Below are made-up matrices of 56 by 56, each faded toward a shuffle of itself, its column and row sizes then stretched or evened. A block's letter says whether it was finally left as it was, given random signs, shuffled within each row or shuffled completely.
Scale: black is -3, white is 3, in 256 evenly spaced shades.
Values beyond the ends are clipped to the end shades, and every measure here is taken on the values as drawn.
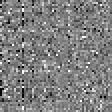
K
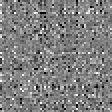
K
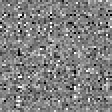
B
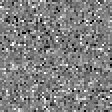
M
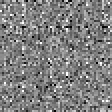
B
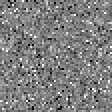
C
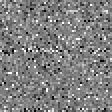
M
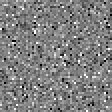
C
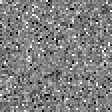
C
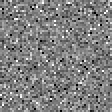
C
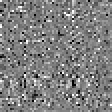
K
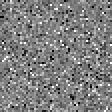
C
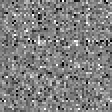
K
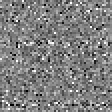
M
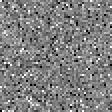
C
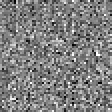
K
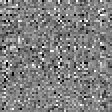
K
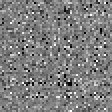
B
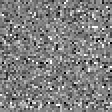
M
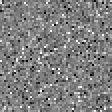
C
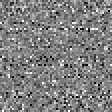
M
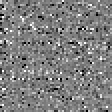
B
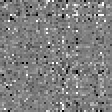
K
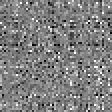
K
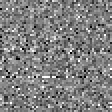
M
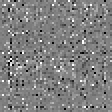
K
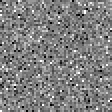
C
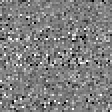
M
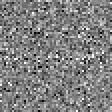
B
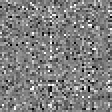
K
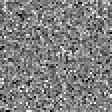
C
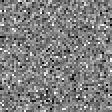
C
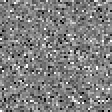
M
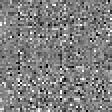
K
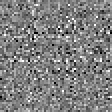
K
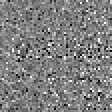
B
